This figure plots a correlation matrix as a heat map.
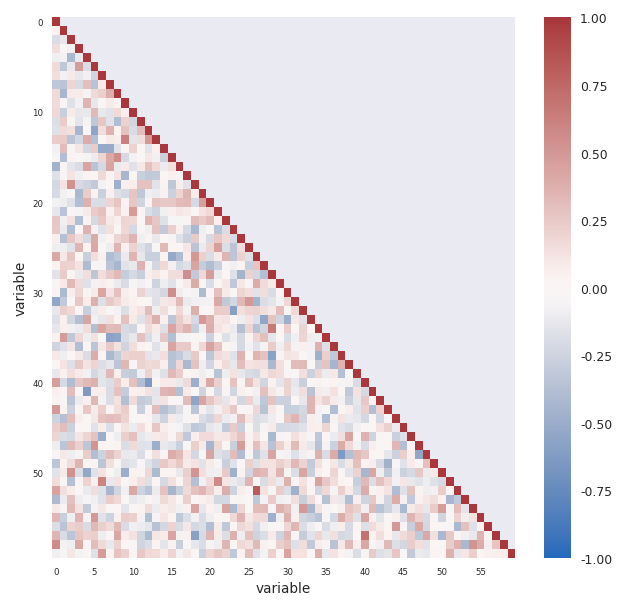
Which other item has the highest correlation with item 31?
25
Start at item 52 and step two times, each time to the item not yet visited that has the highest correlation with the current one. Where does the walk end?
18
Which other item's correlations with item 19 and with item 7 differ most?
52
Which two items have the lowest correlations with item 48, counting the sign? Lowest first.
37, 47
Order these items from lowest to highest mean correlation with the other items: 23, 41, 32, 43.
23, 43, 41, 32
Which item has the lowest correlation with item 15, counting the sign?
26
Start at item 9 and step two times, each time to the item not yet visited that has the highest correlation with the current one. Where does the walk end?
12
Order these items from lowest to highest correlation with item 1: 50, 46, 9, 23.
46, 23, 9, 50
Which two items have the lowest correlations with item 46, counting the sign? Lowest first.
6, 28
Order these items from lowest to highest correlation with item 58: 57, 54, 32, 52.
32, 57, 52, 54
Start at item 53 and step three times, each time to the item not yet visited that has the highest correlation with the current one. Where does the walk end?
47
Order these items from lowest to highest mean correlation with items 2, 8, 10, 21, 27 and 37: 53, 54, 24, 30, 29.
53, 29, 54, 30, 24
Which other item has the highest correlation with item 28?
34
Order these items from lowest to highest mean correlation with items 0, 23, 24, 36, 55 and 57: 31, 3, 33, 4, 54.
33, 31, 54, 4, 3
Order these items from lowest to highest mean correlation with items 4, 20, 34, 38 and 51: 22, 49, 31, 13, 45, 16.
45, 49, 31, 22, 13, 16
